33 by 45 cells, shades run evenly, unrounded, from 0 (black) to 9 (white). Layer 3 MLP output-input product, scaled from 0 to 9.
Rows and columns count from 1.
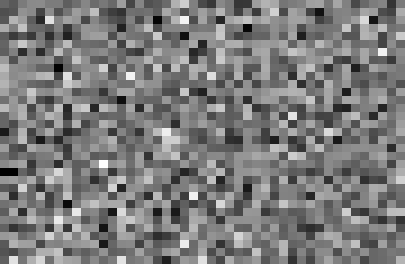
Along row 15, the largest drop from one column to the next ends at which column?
34
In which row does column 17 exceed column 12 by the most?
29
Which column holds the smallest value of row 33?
19
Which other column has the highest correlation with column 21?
2
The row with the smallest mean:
18
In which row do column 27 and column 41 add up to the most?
3
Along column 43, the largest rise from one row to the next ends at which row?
7
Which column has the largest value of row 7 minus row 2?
43
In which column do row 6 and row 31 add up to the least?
12
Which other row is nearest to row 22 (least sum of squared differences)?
32
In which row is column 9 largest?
27
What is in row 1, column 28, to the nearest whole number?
2
